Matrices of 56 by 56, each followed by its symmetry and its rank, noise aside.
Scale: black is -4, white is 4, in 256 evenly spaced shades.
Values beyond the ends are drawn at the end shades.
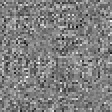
antisymmetric, rank twelve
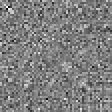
symmetric, rank twelve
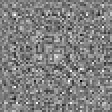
symmetric, rank eight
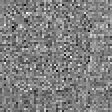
antisymmetric, rank twelve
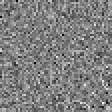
symmetric, rank sixteen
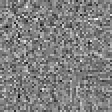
antisymmetric, rank sixteen
